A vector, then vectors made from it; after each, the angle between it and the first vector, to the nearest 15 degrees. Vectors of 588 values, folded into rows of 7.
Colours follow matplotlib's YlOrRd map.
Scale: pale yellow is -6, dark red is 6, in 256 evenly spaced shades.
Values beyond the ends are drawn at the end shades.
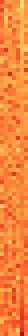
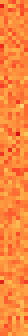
105 degrees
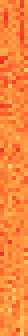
135 degrees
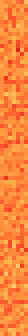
90 degrees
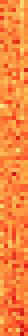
45 degrees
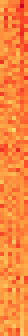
150 degrees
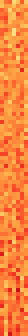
105 degrees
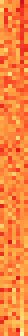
165 degrees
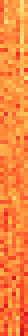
45 degrees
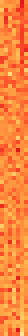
165 degrees
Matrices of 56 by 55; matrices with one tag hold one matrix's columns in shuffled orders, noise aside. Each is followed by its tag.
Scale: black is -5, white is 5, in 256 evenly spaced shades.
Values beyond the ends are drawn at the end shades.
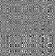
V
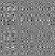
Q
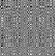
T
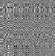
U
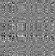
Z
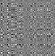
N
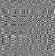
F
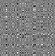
N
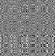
V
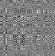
F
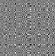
N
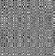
T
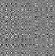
N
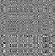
V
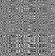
V
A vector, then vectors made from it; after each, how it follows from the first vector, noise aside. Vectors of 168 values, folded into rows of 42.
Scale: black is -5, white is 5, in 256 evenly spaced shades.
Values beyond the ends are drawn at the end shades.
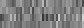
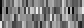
reversed, negated, scaled up.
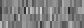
reversed, negated.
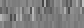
negated, partly zeroed.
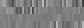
partly zeroed.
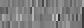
negated, partly zeroed.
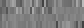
negated, partly zeroed.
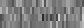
copied.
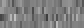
partly zeroed.
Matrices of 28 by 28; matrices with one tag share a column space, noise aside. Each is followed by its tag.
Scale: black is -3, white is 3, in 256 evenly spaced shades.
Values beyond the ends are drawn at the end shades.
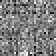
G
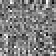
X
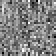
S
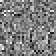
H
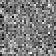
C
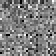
X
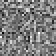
H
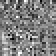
X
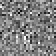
H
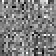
X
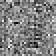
C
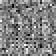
C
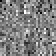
G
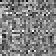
H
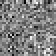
X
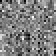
X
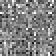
G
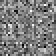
C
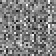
C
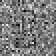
C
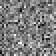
C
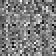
C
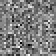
C
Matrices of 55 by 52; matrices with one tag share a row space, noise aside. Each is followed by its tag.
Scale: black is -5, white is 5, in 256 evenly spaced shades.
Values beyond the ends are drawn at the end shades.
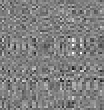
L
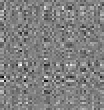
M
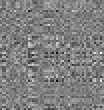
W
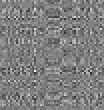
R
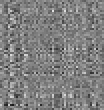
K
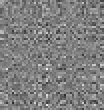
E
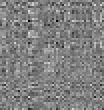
W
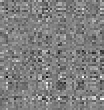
E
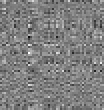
W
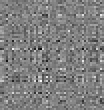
E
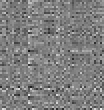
W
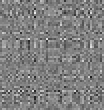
R
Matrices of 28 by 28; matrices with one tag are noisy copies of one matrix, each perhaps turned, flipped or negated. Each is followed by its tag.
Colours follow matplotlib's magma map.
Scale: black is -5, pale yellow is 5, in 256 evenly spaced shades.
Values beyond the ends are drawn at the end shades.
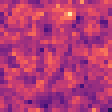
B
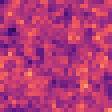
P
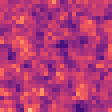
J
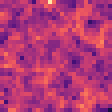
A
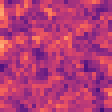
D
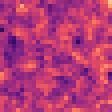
B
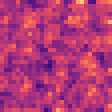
J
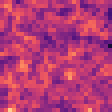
D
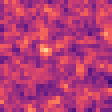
J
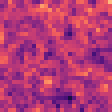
B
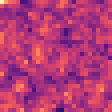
A
